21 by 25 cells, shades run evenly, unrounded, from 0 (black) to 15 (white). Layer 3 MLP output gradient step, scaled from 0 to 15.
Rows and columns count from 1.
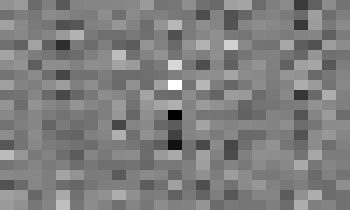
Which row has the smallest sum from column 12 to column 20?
15
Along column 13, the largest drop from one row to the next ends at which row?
12
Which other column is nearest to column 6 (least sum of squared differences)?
4
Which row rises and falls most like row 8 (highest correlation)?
5
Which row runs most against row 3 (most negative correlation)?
18
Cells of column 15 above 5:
17
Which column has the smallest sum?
22
